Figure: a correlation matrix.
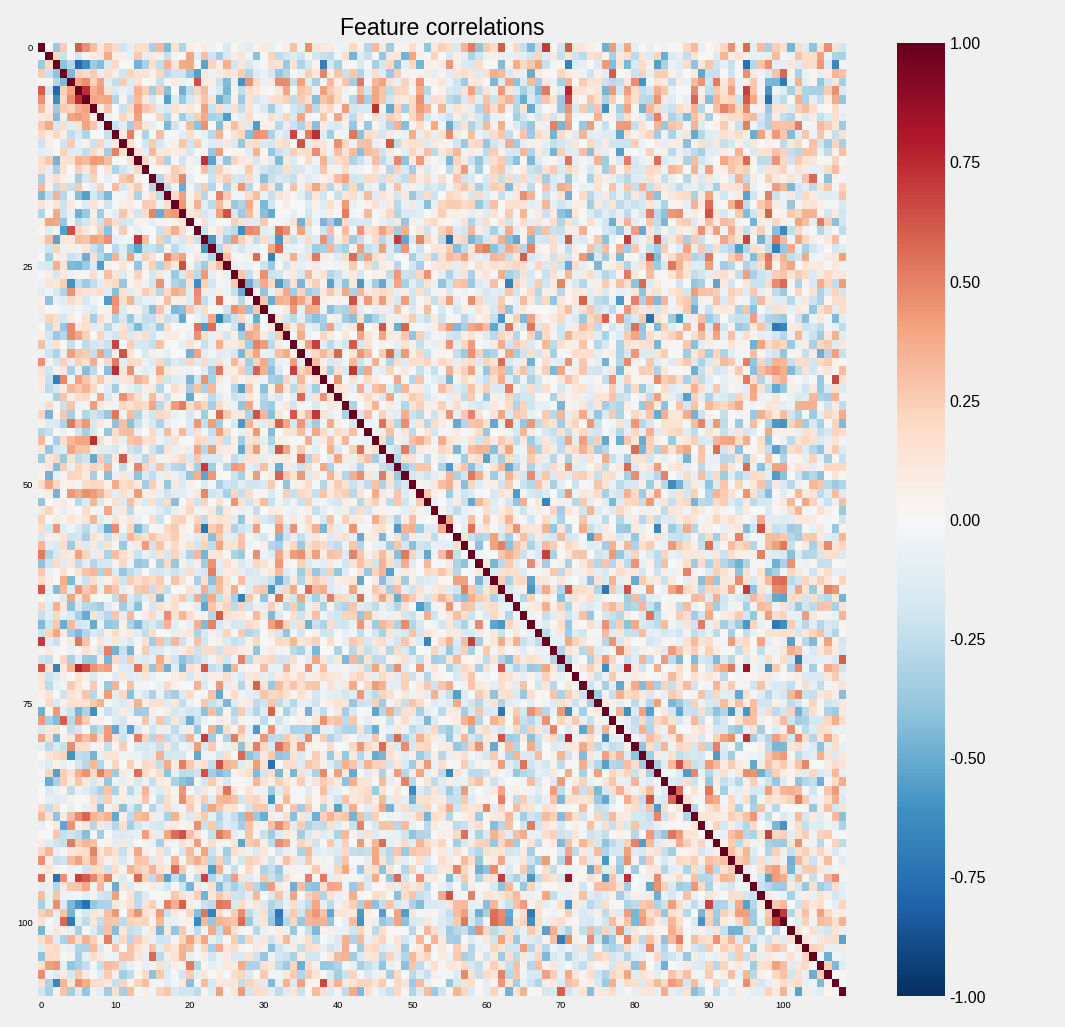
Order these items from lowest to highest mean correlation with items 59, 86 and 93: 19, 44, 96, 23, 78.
96, 78, 23, 44, 19
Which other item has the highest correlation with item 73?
29
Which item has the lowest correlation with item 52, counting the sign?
68
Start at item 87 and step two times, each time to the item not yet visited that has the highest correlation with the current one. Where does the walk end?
23
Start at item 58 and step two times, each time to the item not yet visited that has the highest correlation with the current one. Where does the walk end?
0
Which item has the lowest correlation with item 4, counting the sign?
100
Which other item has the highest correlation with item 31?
76
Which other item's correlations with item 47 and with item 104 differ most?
7
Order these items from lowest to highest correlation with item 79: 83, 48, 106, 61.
61, 83, 106, 48
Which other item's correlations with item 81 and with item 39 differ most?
27
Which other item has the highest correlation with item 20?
105
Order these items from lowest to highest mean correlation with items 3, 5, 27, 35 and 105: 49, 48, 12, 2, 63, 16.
2, 63, 49, 12, 48, 16
